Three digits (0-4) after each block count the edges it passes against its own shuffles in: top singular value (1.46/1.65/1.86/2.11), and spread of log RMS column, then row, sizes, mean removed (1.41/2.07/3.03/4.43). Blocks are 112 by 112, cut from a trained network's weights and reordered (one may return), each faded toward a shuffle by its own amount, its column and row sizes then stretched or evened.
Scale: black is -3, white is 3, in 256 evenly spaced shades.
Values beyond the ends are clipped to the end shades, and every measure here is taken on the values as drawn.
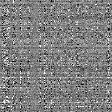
3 3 1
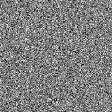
2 1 1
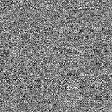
3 0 2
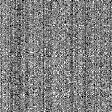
4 0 2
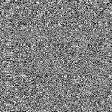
3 0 2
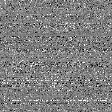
0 0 3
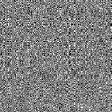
4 3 1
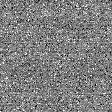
0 0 0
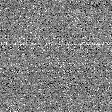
0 0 1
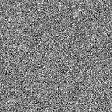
2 0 1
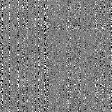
0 4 2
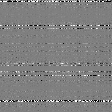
4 0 4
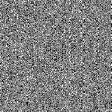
2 2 0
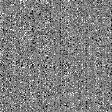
0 2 1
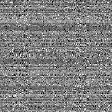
4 2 1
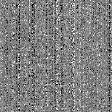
3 3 1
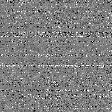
0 1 3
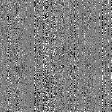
0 4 1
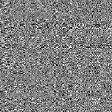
4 2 3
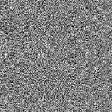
3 2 0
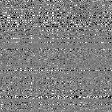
1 2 4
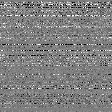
2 0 4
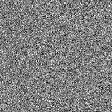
2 0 1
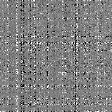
4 3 3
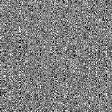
3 3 1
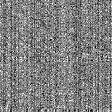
4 0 2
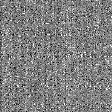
1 0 2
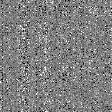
0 2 2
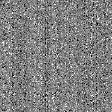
1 2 1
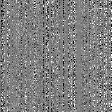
1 4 1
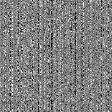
3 3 0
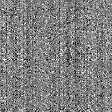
3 1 2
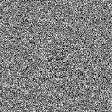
2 1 0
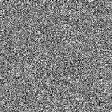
3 1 1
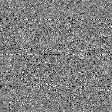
1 1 2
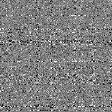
0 2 3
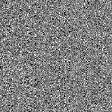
2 2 0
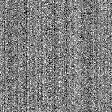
3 1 0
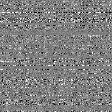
1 2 4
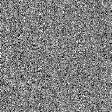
0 2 0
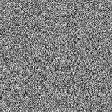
4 0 0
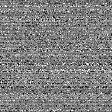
3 0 3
